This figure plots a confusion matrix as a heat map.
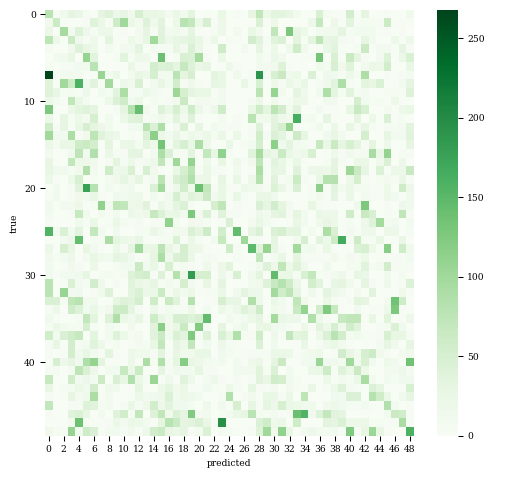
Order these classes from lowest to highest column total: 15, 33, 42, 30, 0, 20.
20, 42, 33, 0, 30, 15
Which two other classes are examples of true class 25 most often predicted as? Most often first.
0, 37
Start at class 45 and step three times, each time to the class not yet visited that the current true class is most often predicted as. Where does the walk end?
15
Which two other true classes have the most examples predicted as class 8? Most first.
26, 18
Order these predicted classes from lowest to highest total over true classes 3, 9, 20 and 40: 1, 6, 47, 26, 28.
26, 47, 1, 28, 6
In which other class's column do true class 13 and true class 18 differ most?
32
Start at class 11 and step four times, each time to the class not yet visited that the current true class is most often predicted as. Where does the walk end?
34
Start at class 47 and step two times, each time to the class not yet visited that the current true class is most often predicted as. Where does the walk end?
19
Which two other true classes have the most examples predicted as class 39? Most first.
26, 8
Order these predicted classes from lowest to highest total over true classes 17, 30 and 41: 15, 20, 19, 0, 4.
0, 20, 4, 15, 19
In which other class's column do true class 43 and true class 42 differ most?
14
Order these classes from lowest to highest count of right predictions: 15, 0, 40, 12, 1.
12, 1, 0, 40, 15
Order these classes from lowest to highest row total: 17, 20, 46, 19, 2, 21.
21, 2, 17, 19, 20, 46
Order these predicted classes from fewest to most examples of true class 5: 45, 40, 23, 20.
23, 45, 40, 20
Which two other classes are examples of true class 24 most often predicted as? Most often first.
16, 44
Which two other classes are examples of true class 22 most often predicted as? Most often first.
42, 7
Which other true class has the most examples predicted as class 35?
30
